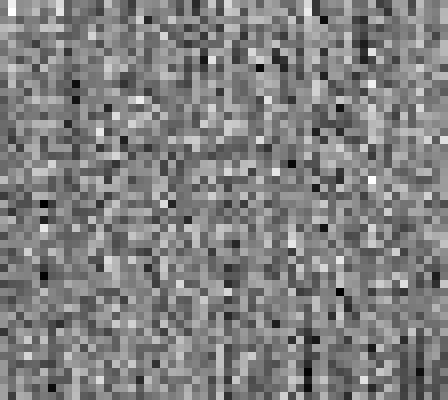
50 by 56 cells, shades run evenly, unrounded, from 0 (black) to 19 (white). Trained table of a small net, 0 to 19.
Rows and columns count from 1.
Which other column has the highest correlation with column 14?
43
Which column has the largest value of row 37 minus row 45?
29
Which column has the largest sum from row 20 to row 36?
33
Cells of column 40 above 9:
30
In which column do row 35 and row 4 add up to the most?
15
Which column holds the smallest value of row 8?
26
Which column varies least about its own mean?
52
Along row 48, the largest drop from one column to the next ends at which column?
39
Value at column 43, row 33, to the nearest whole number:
17
